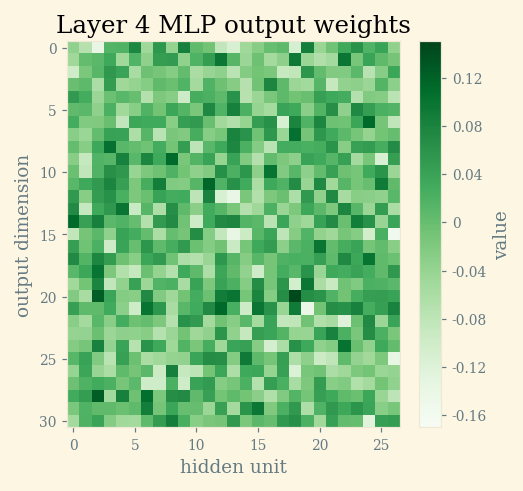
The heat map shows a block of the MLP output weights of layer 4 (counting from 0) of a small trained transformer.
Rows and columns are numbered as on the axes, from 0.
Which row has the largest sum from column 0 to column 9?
28
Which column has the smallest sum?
5
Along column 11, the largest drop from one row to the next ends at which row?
22
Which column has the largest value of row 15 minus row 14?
10
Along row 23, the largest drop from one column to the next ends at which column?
13
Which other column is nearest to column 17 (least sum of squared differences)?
1
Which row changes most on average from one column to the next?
21
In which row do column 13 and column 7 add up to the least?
15
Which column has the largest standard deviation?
18
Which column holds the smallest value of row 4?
9
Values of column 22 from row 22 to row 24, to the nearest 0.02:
-0.12 0.02 0.1
